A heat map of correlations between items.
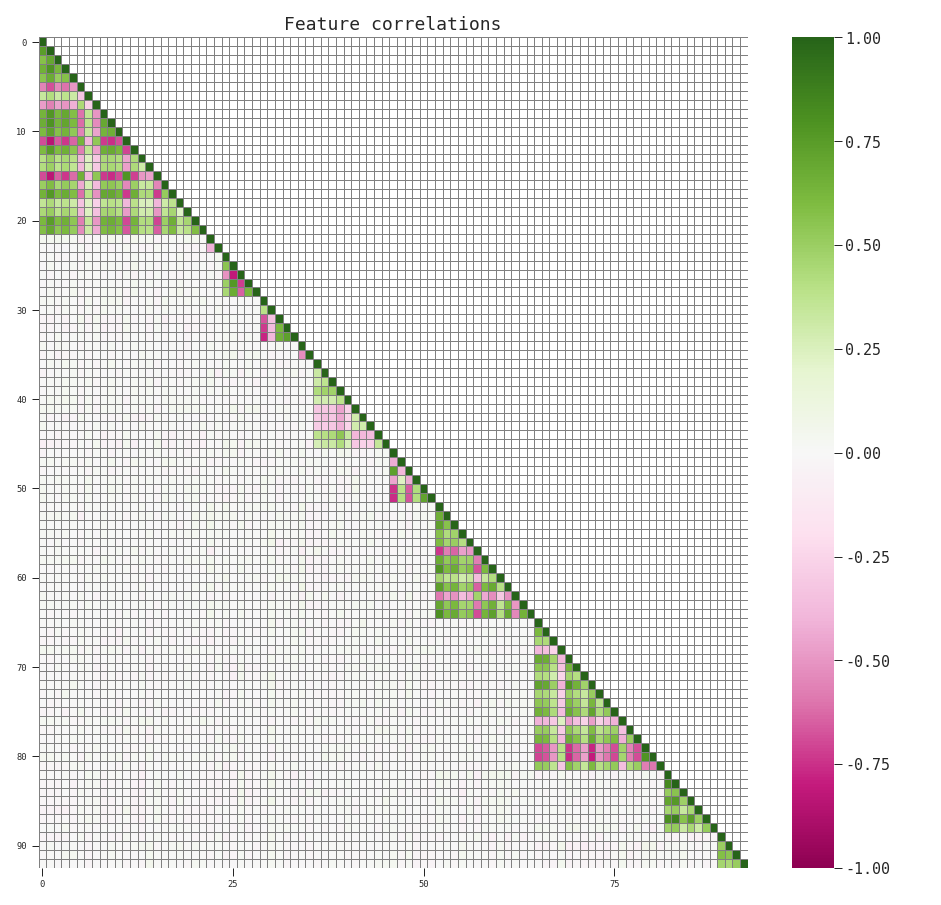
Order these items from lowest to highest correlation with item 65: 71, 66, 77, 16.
16, 71, 77, 66
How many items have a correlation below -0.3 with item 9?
4
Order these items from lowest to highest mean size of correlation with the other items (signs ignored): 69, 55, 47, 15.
47, 55, 69, 15
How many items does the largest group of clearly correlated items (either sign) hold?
22
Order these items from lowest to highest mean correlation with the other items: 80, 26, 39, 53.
80, 26, 39, 53
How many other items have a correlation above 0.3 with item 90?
3
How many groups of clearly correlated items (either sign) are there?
11
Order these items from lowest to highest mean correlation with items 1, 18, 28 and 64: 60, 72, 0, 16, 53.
72, 60, 53, 16, 0
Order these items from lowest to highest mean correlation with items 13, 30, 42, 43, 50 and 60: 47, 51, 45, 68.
45, 68, 47, 51
